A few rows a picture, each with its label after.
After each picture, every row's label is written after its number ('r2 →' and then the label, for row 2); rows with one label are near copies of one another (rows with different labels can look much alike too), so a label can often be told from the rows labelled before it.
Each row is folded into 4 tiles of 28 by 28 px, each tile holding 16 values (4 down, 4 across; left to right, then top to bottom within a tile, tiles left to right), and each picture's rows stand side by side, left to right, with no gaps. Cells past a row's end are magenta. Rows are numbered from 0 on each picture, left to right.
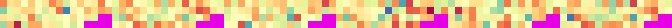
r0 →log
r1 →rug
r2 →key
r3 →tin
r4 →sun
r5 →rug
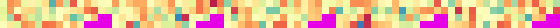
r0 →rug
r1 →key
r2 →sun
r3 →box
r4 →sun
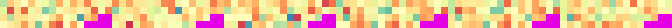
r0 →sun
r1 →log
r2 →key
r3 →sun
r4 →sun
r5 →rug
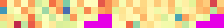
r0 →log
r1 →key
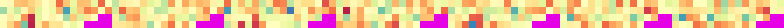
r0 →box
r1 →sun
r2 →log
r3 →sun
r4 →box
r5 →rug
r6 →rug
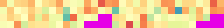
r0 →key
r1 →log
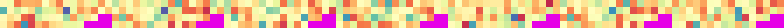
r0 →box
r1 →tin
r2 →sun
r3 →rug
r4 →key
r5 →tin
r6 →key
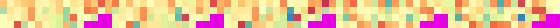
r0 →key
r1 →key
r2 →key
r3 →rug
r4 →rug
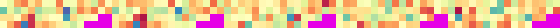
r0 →box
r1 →box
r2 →key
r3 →rug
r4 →sun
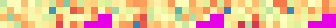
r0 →tin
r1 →box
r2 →log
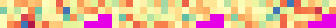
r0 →box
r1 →rug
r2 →tin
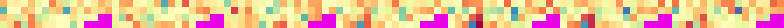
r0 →log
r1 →rug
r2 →sun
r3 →box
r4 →box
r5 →box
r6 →log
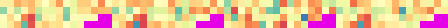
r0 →box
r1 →box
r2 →sun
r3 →box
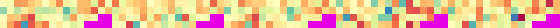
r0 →box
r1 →key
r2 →box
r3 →tin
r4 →key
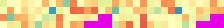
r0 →tin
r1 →log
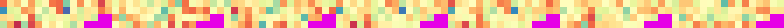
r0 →log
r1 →tin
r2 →sun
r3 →log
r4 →log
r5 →box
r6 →rug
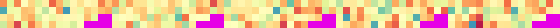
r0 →log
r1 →key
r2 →tin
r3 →sun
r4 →box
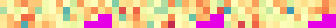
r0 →box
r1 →sun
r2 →log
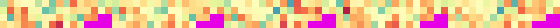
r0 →sun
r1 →sun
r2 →tin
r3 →sun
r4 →tin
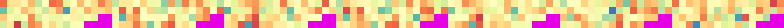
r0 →log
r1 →sun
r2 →box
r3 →sun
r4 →box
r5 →tin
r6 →key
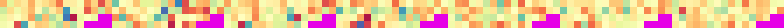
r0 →key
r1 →tin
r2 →key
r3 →box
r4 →rug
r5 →log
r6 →sun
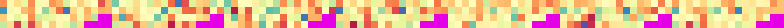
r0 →log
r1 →tin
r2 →sun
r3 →log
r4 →key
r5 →box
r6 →log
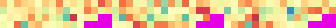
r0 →key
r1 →rug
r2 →box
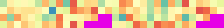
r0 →tin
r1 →rug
